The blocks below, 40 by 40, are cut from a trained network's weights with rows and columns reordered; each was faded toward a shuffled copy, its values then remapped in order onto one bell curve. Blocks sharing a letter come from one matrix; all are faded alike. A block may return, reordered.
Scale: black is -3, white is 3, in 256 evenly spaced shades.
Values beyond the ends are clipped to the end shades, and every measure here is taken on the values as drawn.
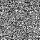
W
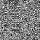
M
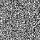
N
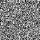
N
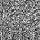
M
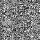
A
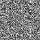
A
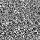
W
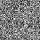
M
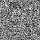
A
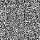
N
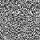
M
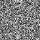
N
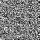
M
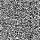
N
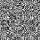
M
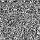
W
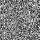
N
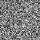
W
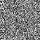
N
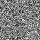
W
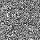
A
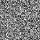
N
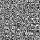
M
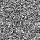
M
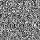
W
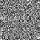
M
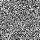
W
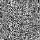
N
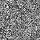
N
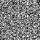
A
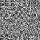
M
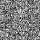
A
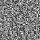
M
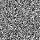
N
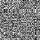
M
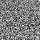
W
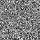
W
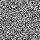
W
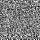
W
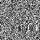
A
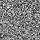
W
